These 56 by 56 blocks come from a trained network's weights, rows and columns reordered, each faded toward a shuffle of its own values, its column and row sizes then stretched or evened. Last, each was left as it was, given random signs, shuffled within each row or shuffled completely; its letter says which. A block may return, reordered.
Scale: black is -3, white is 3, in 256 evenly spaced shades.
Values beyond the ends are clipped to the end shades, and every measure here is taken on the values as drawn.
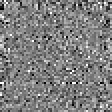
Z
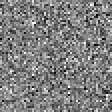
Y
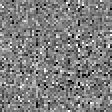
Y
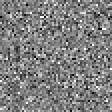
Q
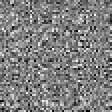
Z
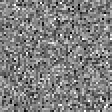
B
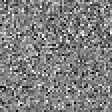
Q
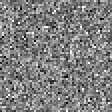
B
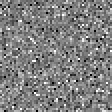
B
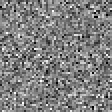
Q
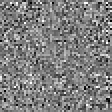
Y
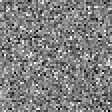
B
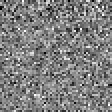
Q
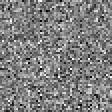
Y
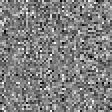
Z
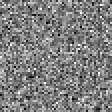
B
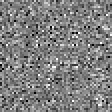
Z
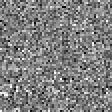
Q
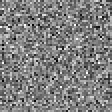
Q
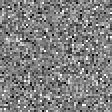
B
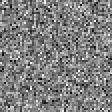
B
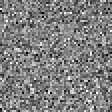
Q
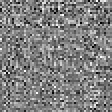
Z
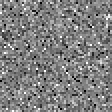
B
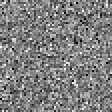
B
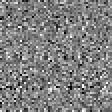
Z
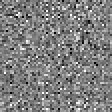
Z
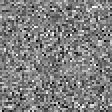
Q
